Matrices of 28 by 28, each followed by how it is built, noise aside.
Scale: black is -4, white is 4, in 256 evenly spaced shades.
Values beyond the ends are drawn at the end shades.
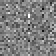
uneven columns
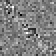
banded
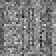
blocks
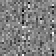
uneven columns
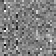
uneven columns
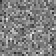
noise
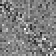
banded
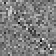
banded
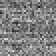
blocks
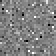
sparse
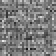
blocks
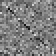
diagonal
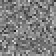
noise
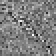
banded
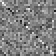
diagonal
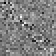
banded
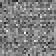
blocks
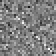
diagonal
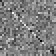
diagonal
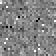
sparse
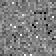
sparse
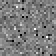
sparse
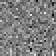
uneven columns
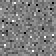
sparse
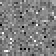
sparse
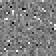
sparse
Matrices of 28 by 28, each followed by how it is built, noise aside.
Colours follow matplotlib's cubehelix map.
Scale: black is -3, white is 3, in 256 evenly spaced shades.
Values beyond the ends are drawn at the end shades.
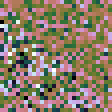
lower triangular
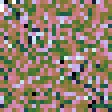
block diagonal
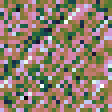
Hankel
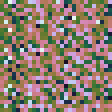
repeating rows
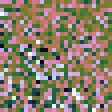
lower triangular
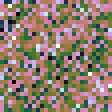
Hankel
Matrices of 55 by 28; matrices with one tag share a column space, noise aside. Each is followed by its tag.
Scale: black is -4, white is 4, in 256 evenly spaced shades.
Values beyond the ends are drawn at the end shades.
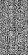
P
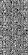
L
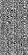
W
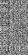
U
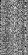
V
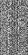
V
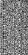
L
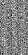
W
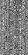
P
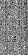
P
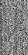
P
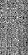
W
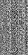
V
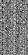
V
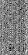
U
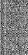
U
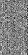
W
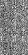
P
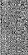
V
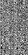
P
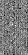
W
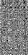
P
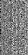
L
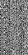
V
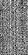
P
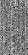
P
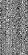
W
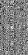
U
